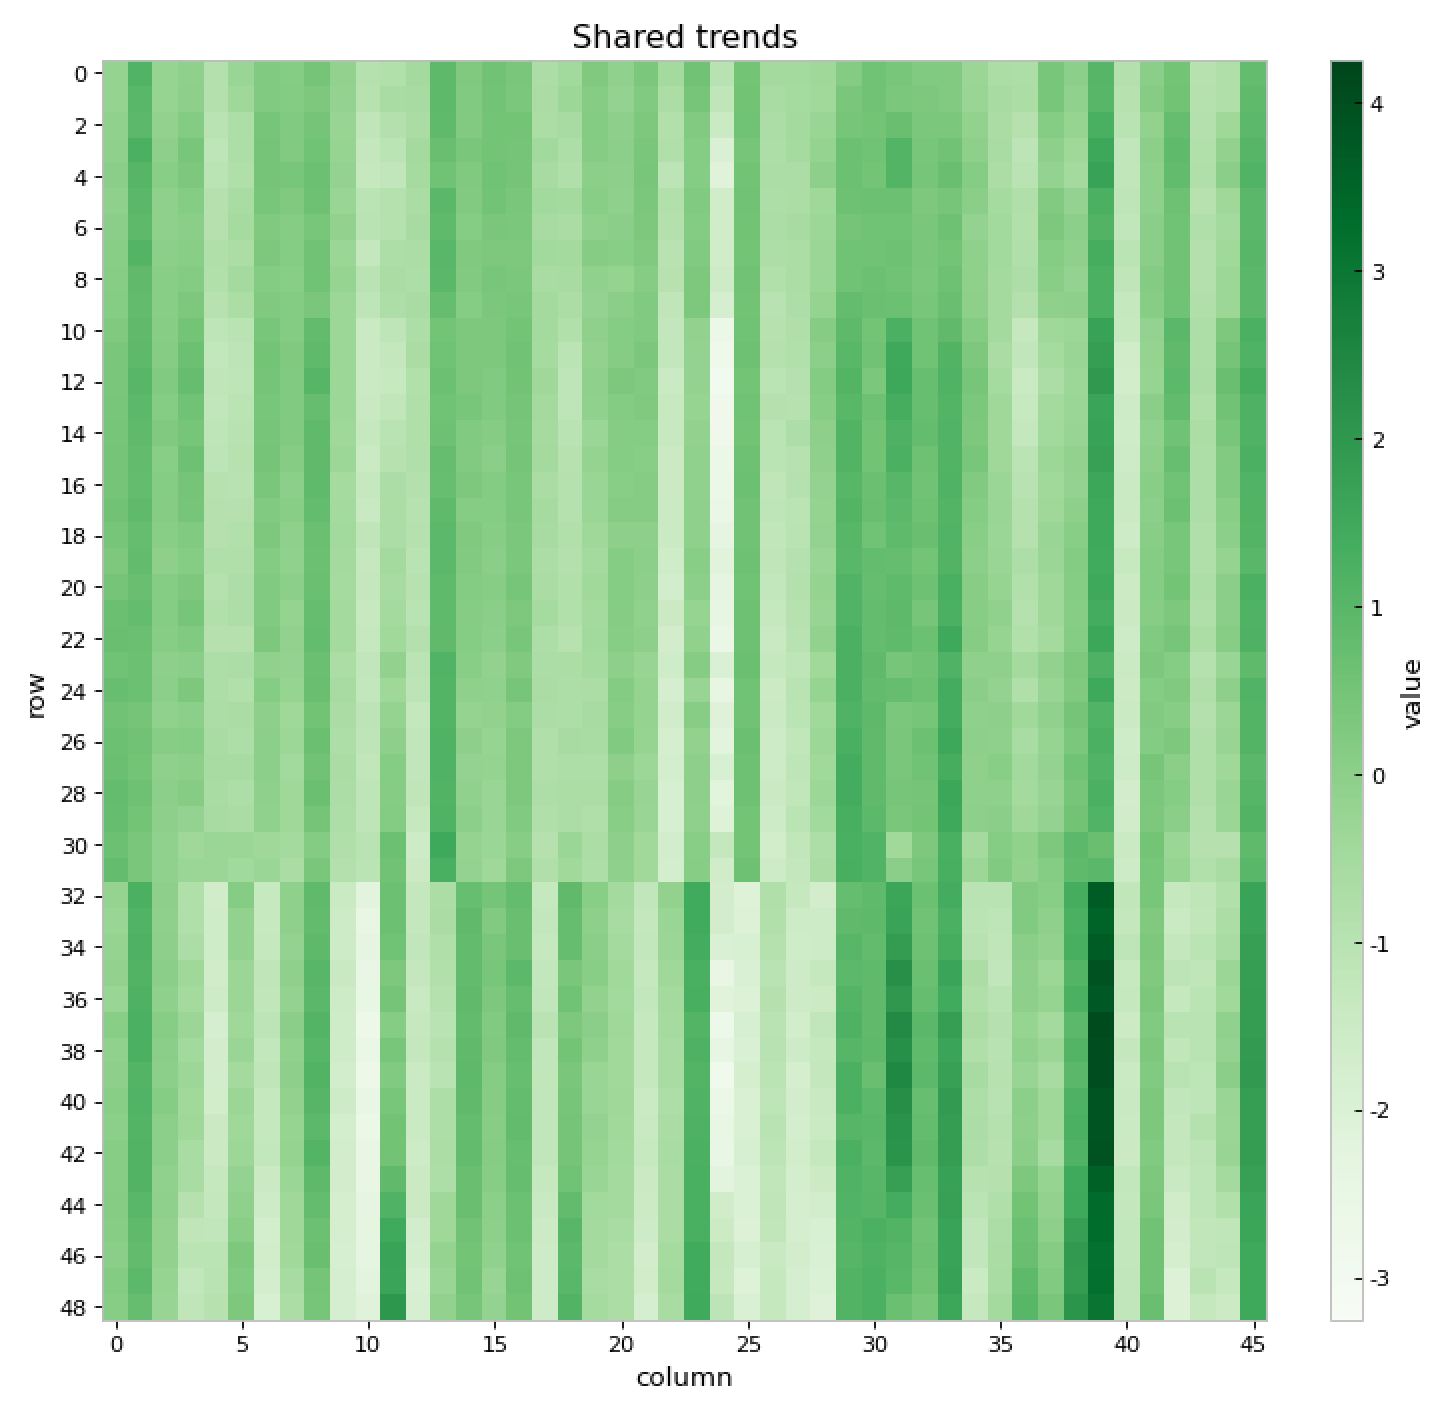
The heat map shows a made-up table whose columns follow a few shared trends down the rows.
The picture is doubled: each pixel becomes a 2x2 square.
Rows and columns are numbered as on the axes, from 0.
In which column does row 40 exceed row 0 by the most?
39
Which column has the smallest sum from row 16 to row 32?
24
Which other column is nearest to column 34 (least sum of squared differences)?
3
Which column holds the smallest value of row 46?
10
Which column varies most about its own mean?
25
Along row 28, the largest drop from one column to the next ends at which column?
40
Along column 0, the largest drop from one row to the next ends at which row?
32
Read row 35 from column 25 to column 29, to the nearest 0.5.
-2 -1 -1.5 -1.5 1
